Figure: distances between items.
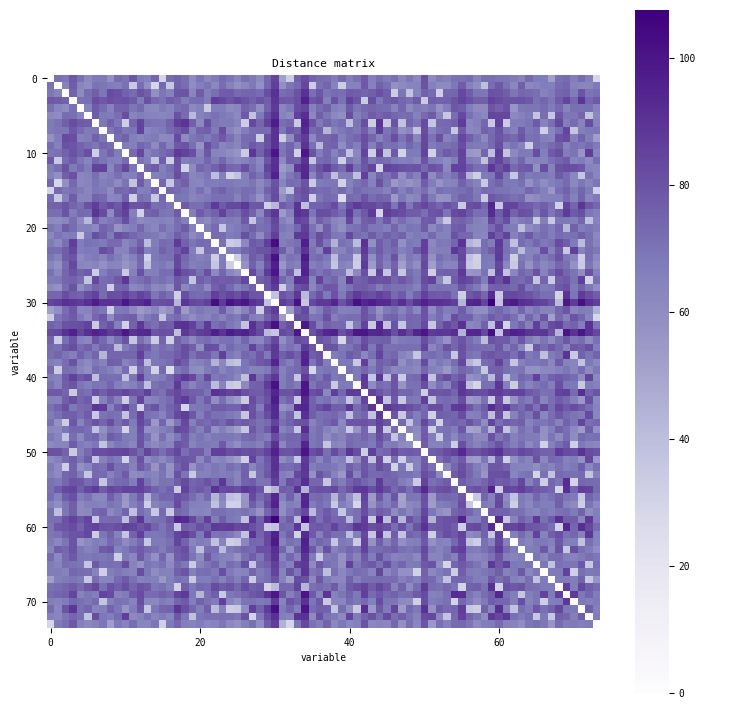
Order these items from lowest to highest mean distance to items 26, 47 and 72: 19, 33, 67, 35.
33, 67, 19, 35
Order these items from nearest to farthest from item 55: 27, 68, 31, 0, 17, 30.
68, 17, 30, 0, 31, 27
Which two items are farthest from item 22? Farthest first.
30, 34
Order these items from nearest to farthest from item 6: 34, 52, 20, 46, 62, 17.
20, 62, 52, 46, 17, 34
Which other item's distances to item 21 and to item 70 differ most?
54
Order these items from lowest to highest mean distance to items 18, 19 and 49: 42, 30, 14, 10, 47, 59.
14, 47, 42, 10, 59, 30
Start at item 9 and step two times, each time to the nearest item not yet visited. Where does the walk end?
36
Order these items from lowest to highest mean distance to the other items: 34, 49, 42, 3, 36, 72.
49, 72, 36, 3, 42, 34
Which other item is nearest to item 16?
39
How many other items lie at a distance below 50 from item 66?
5
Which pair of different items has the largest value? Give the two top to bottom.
30, 59
